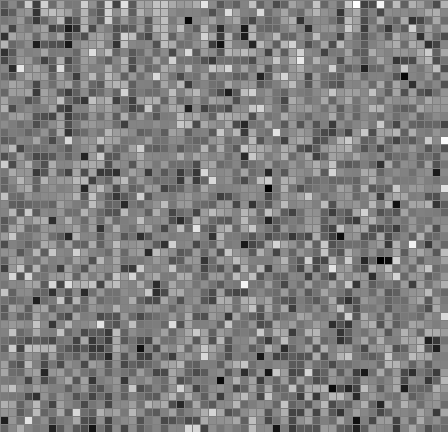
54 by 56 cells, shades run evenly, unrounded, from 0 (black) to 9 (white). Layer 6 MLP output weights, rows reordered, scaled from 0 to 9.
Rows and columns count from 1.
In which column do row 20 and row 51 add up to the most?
36
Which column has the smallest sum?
9
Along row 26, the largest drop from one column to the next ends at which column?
50
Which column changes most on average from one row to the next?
31
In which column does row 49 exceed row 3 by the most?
24
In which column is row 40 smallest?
29
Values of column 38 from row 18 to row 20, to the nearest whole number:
6 3 5
